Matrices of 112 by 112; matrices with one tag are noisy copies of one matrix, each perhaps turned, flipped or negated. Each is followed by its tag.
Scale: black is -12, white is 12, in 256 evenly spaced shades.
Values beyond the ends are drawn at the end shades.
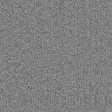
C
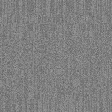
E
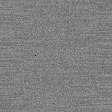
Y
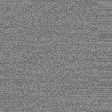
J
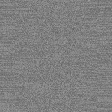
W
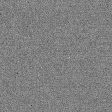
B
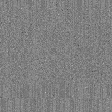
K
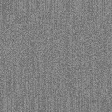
Y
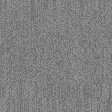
K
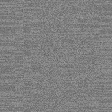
E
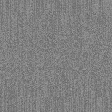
W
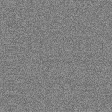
C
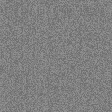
C
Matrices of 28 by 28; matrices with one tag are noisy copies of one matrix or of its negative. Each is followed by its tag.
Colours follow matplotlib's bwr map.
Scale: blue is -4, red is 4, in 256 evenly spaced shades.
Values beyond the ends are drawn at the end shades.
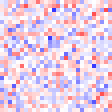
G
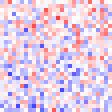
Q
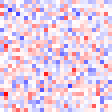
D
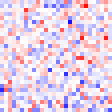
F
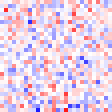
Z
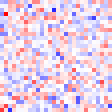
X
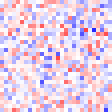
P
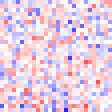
Z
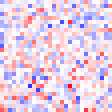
X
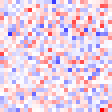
P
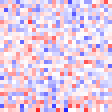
Z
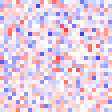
P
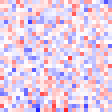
Z
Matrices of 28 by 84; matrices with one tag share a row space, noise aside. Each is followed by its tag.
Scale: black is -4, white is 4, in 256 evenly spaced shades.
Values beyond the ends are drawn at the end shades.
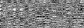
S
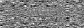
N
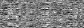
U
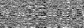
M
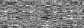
U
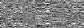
S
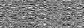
M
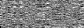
S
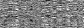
U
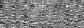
N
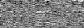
S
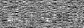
U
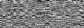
S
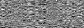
M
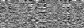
M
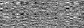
N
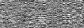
M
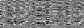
S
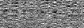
U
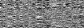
S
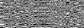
N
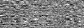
N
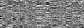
S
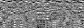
S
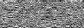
U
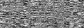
N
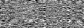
M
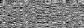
S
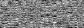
U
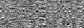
M
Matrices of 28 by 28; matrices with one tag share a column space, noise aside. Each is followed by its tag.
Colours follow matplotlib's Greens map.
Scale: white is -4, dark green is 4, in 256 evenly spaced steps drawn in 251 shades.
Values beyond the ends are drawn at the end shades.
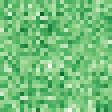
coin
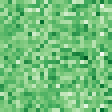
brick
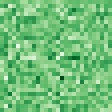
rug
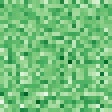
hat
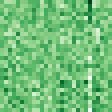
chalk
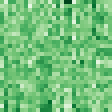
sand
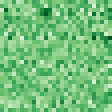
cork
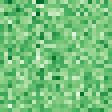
brick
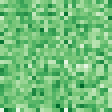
coin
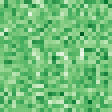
hat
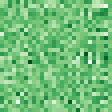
hat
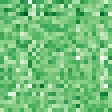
brick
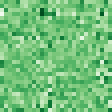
cork
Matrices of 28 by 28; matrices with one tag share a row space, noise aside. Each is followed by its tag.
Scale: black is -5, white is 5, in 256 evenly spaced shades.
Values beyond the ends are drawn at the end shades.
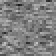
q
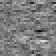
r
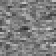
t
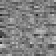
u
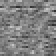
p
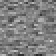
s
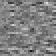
p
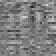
p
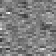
t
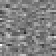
t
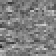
u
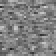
s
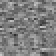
s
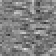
r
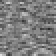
t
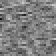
t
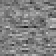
p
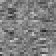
s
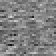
s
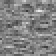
r
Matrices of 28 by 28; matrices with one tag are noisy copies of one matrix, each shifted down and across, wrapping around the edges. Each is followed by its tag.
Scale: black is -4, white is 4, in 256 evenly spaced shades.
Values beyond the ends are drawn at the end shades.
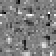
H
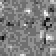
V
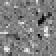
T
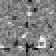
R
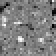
T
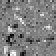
V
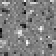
H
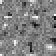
H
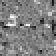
R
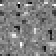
H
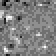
V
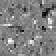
T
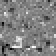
R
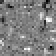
V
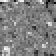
R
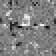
R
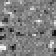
V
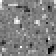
T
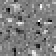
H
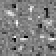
H
